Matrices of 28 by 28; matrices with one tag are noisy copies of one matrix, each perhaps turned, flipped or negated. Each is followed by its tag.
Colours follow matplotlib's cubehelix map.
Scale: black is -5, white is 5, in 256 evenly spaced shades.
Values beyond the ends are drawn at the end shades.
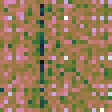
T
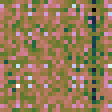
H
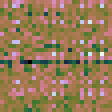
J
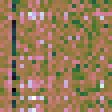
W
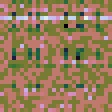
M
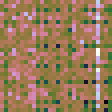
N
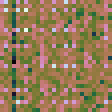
N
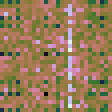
T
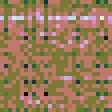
H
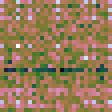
T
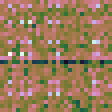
J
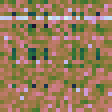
M
